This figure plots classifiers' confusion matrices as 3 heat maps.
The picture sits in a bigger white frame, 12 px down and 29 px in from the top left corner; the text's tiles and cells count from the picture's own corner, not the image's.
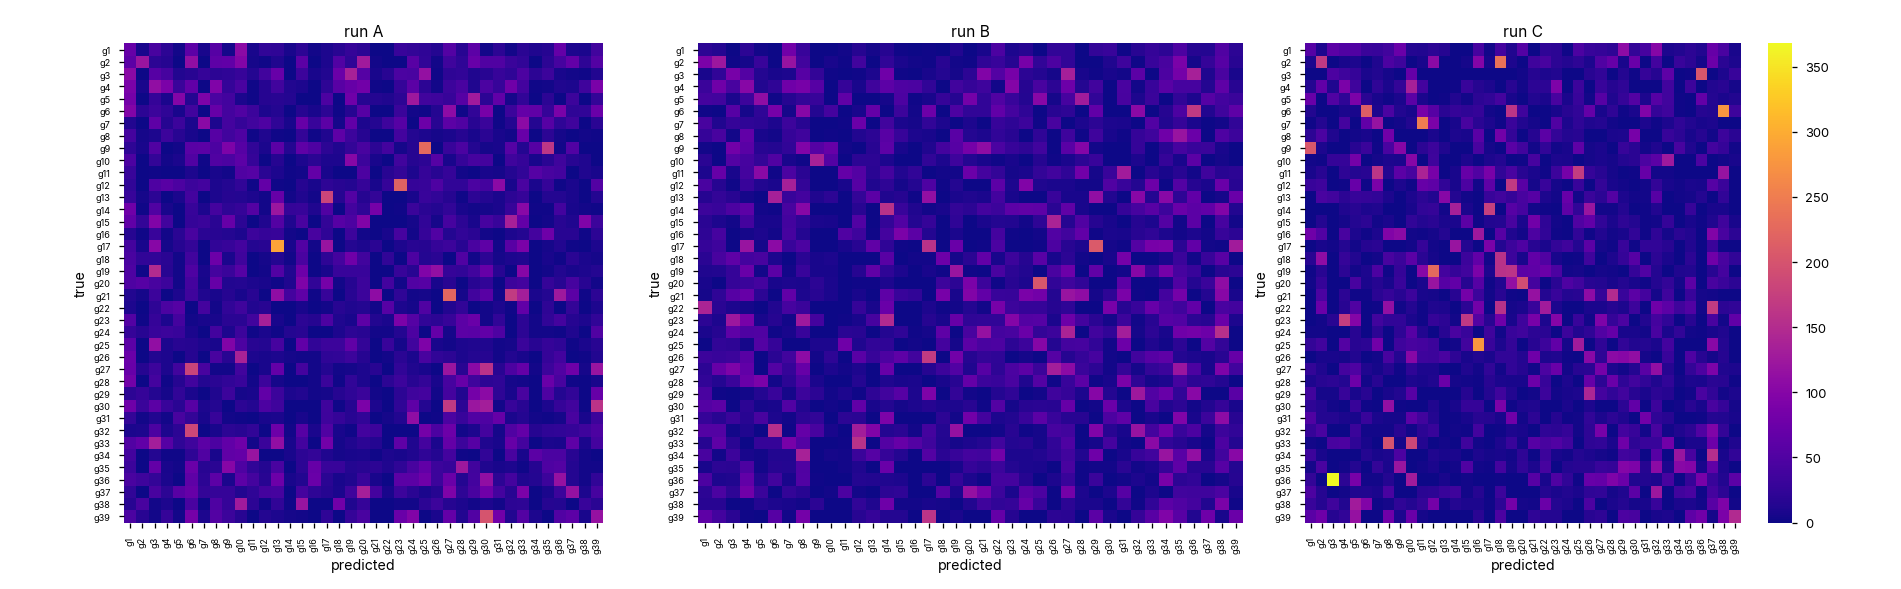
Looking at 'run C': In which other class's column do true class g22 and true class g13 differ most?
g37
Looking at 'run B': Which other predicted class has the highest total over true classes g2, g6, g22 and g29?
g36
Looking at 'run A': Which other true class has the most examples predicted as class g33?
g21
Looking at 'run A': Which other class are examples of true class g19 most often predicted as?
g3
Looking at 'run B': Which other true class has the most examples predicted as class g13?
g32
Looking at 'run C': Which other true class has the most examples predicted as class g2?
g18
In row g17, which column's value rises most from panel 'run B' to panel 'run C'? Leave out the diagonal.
g14
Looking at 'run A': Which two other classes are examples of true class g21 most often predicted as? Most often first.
g27, g32
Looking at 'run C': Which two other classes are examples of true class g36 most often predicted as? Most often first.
g3, g10
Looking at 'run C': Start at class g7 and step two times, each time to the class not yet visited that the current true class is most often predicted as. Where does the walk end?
g25
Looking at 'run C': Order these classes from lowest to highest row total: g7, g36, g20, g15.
g15, g7, g20, g36
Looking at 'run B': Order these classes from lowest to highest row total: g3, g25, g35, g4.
g35, g25, g3, g4
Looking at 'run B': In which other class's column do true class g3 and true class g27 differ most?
g26
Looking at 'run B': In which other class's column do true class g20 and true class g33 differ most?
g25
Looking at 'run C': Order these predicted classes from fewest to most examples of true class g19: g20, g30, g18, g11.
g30, g20, g11, g18
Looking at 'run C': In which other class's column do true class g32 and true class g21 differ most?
g28
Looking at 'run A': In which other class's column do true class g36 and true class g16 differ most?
g30
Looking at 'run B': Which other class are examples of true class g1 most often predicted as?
g7
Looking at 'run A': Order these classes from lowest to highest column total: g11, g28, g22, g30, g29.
g22, g11, g28, g29, g30
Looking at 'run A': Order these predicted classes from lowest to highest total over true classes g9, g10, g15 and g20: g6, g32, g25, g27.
g27, g6, g32, g25
